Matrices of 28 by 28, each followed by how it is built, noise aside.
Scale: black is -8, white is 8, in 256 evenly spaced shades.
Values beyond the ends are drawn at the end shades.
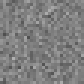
noise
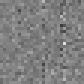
uneven columns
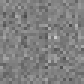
low rank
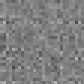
low rank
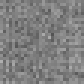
blocks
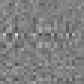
low rank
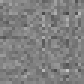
low rank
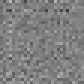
low rank
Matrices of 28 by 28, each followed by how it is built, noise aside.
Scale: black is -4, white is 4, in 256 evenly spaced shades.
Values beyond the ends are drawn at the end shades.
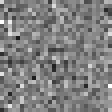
uneven columns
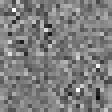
block diagonal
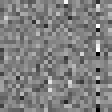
uneven columns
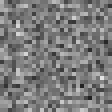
repeating rows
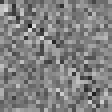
banded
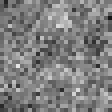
smooth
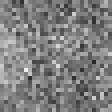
smooth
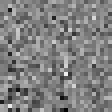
uneven columns
